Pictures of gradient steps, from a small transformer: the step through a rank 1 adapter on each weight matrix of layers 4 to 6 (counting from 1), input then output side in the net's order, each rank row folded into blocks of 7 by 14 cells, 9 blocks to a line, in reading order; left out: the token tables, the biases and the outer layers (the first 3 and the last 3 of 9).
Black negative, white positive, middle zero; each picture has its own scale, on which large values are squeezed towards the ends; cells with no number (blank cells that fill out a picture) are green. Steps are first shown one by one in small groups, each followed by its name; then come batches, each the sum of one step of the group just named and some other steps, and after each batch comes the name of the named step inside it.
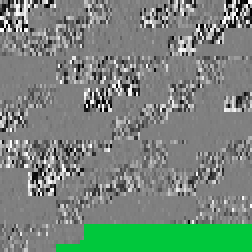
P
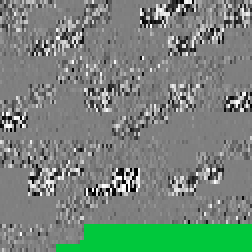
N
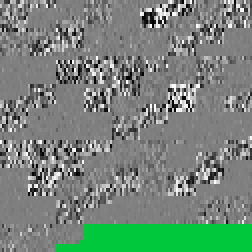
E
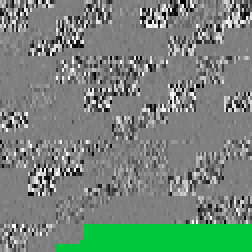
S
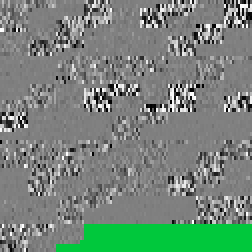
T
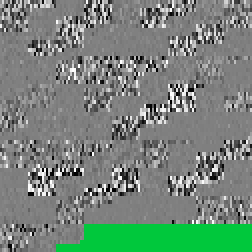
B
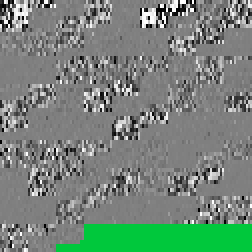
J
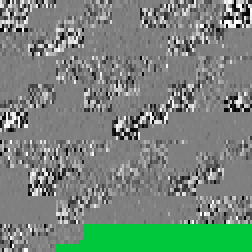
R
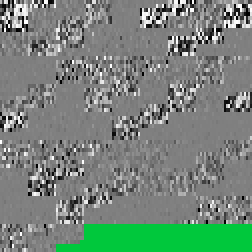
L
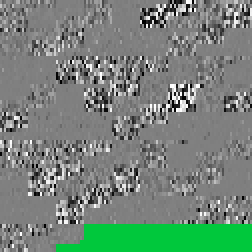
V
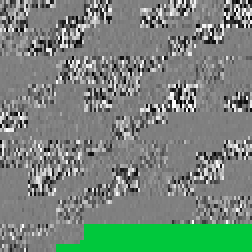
T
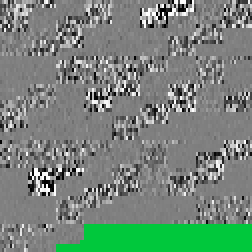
J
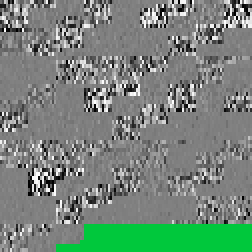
L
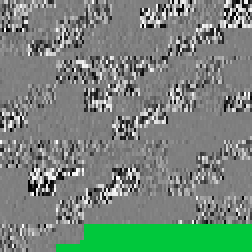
L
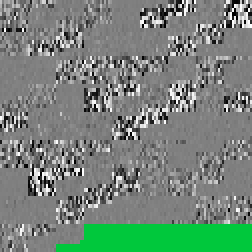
V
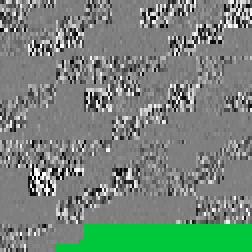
V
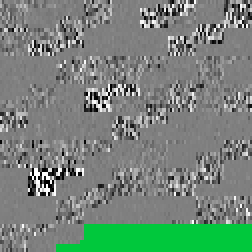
T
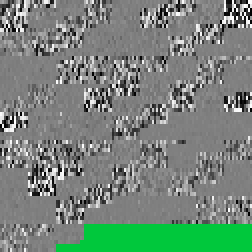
P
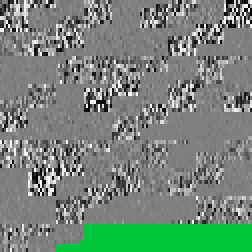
P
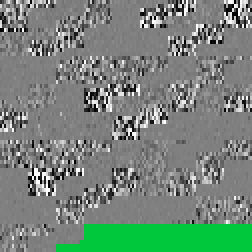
V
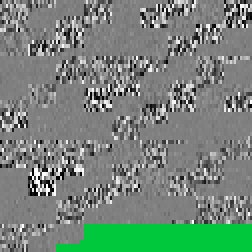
T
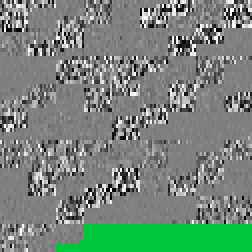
L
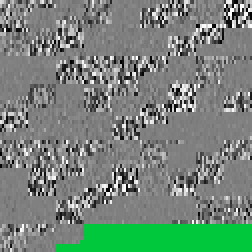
E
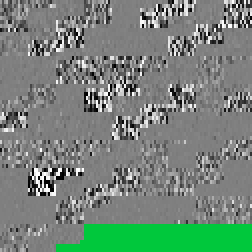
E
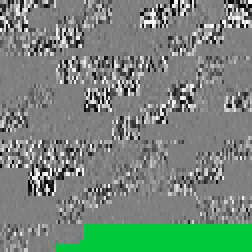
P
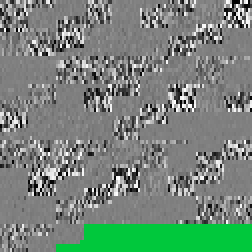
S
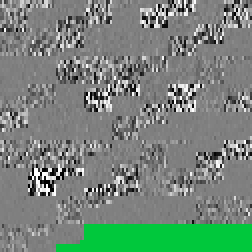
E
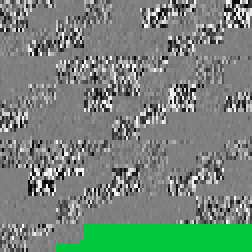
S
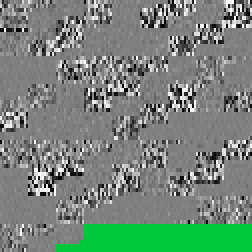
R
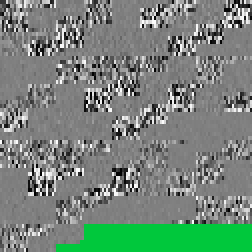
P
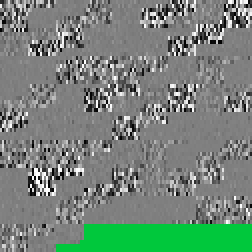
V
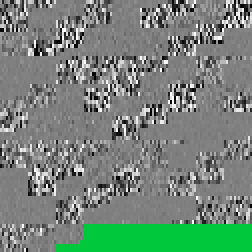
S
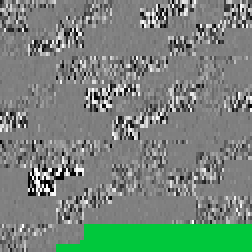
T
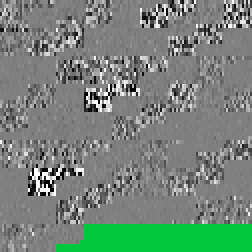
E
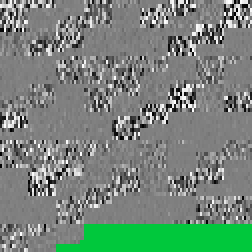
R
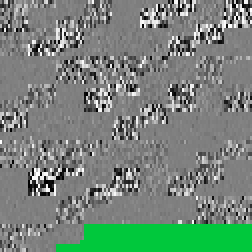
L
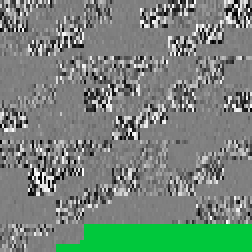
S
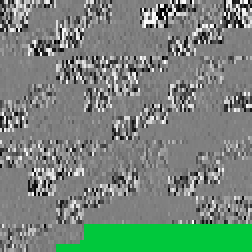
J
